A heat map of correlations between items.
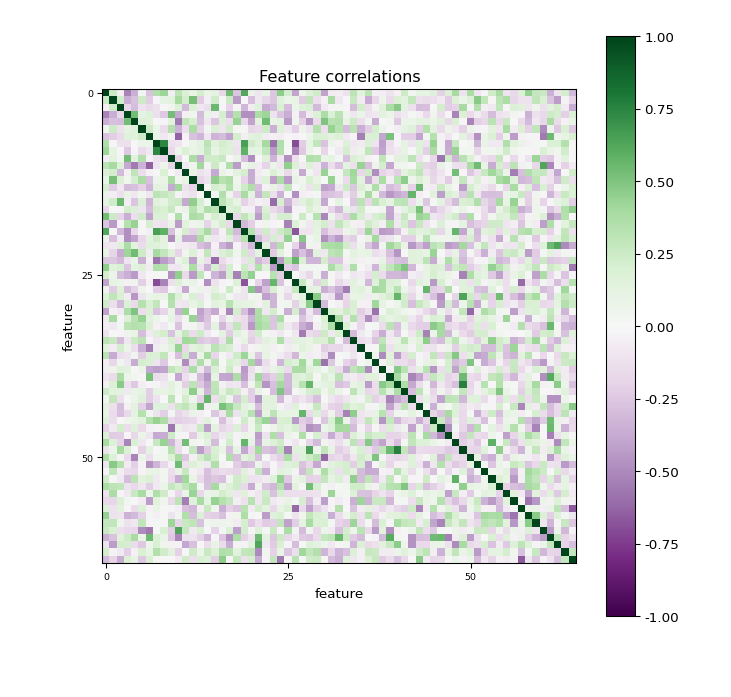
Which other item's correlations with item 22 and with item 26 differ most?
7
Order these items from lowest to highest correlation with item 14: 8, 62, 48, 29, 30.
30, 62, 29, 48, 8
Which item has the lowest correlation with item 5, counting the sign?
60
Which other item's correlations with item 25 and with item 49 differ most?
40
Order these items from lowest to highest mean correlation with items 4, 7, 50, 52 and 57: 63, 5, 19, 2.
2, 63, 5, 19
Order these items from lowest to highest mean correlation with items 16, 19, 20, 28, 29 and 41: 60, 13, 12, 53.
53, 60, 12, 13
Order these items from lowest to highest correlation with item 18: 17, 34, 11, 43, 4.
17, 34, 11, 43, 4
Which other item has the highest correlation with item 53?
48
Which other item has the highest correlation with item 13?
43
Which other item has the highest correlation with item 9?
3
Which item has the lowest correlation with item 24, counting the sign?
64
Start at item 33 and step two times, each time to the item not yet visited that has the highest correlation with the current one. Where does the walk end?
61
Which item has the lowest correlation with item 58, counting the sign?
56
